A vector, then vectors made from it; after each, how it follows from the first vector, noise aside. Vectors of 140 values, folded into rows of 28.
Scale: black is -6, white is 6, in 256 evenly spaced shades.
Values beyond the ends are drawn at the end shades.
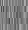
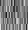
wrapped around, scaled up.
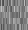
sign-scrambled.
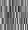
reversed, scaled up.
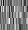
negated, scaled up.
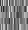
scaled up.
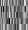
scaled up.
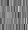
reversed, negated.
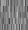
sign-scrambled.
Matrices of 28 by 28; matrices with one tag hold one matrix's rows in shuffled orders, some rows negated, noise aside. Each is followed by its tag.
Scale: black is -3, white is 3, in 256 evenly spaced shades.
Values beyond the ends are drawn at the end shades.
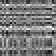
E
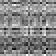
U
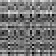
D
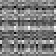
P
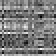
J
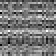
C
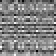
P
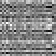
E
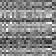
E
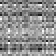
C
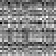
C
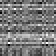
C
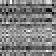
E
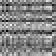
E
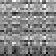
U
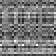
P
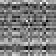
U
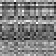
P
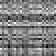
C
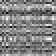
E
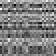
C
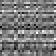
P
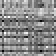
J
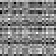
C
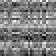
U
